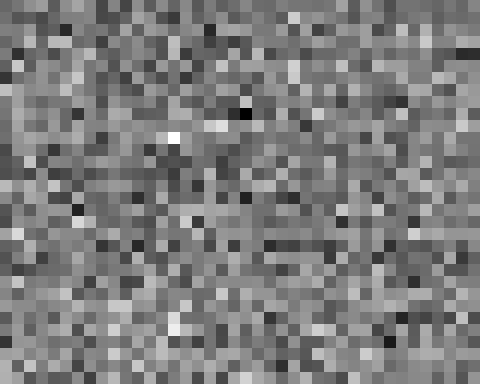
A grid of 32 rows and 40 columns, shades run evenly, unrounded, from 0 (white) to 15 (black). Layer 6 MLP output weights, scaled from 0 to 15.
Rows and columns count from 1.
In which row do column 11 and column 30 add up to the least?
26
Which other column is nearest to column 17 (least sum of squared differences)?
31
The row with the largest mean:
21
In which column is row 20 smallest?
2
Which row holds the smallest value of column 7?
19
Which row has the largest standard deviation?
10
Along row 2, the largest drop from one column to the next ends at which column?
25
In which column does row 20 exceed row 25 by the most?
13
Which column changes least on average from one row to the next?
4
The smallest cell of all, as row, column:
12, 15
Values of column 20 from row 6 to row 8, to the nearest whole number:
8 9 6
